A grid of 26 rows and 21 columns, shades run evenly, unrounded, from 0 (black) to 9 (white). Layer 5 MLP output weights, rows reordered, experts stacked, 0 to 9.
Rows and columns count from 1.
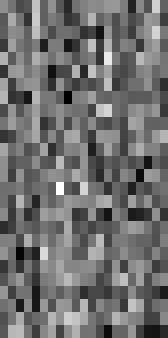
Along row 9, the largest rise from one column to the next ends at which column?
13
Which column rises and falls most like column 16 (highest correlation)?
7
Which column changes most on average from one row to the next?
14
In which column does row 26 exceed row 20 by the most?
3
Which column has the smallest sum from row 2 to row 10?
9
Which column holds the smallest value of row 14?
18
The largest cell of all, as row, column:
15, 8
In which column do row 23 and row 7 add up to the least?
21
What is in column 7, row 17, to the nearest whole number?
5
